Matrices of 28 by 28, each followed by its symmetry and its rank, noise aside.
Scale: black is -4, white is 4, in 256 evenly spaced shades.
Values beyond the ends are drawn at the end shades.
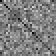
symmetric, rank five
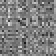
no symmetry, rank five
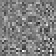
no symmetry, rank four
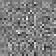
no symmetry, rank five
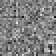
antisymmetric, rank six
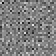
symmetric, rank five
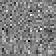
no symmetry, rank six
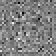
antisymmetric, rank six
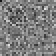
symmetric, rank six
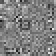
symmetric, rank four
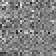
no symmetry, rank six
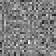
no symmetry, rank six
